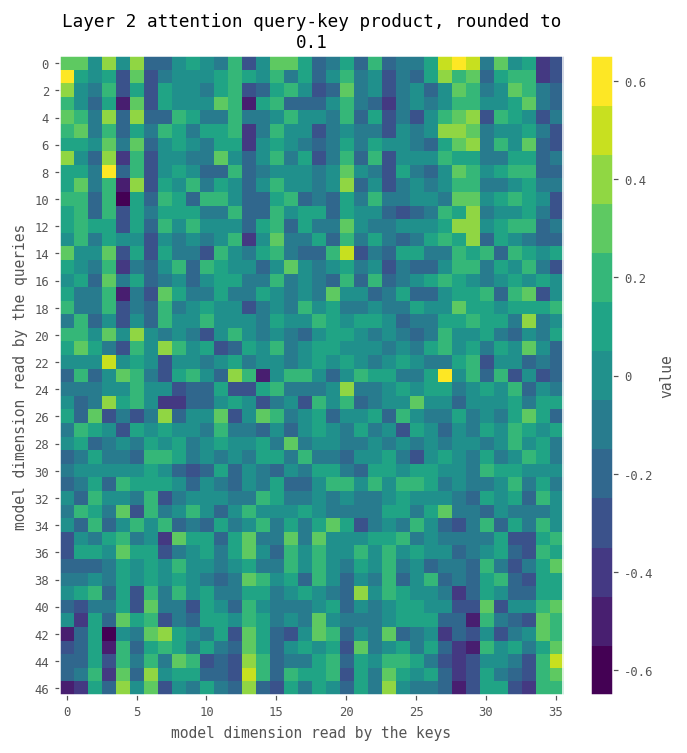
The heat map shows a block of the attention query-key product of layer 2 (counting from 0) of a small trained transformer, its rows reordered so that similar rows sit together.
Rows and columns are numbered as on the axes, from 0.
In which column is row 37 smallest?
32
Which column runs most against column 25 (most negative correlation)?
8
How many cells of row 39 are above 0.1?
5
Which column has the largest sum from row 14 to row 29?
3
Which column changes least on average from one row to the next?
6
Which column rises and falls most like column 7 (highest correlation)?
33
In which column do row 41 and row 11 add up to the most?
18
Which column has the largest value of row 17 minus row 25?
7
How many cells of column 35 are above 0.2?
5
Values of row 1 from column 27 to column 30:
0.4 0.2 0.3 -0.2
